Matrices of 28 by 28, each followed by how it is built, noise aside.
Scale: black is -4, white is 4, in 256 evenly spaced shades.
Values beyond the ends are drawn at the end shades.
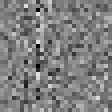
uneven columns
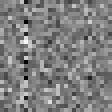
uneven columns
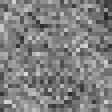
smooth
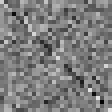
diagonal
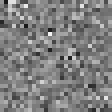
block diagonal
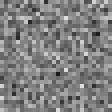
repeating columns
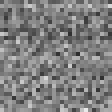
repeating columns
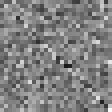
diagonal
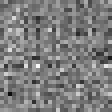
low rank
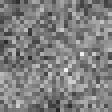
smooth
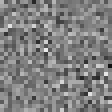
block diagonal
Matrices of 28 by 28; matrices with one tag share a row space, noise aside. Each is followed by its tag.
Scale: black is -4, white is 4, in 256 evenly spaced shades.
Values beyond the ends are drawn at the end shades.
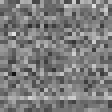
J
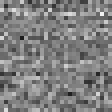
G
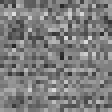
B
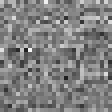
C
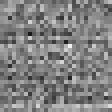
B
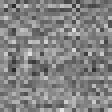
J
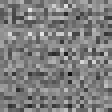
B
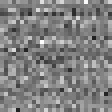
J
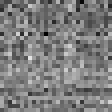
C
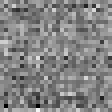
G
